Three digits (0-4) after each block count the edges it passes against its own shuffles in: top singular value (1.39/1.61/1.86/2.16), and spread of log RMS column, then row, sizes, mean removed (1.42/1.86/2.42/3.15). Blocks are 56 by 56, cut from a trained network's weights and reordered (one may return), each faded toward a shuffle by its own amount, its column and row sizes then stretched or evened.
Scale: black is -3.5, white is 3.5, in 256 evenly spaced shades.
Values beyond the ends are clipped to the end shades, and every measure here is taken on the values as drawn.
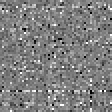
2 1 1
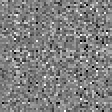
3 2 0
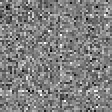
2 2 0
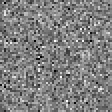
1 1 0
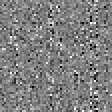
2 3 0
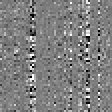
4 4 1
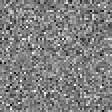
2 0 1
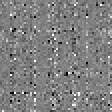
0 3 2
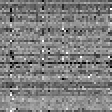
4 2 2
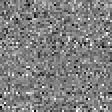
1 1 2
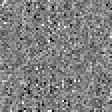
0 1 0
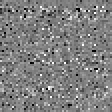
0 1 2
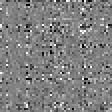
0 3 3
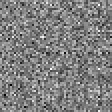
3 0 0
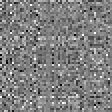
4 3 1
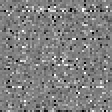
1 1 3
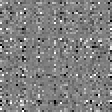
0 3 3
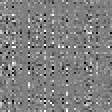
2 4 3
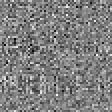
3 1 1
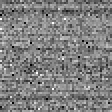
2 0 1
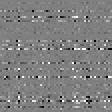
2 1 4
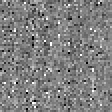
0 2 1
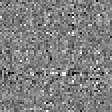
2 1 2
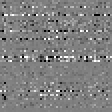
3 1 4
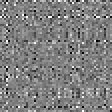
4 3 3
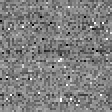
0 0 2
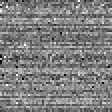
4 0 1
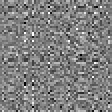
4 3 2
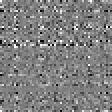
2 2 4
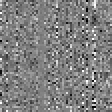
1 4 0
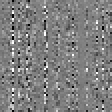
3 4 0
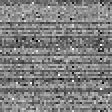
4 1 0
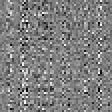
4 4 1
